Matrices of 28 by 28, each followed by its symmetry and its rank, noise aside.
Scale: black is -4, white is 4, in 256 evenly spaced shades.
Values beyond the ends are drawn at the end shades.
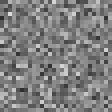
no symmetry, rank six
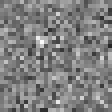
symmetric, rank seven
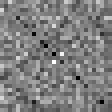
symmetric, rank six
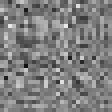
antisymmetric, rank six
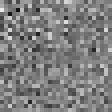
no symmetry, rank seven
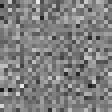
no symmetry, rank seven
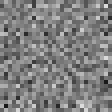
antisymmetric, rank six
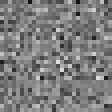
no symmetry, rank five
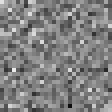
symmetric, rank six
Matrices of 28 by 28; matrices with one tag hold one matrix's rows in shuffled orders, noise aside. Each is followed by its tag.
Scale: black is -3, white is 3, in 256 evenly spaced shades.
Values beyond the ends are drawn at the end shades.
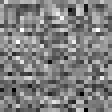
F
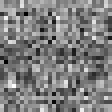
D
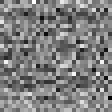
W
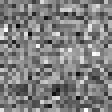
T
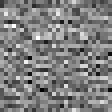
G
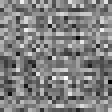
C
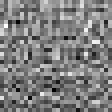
T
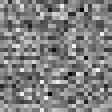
F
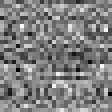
C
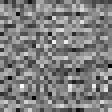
C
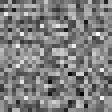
F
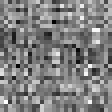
T
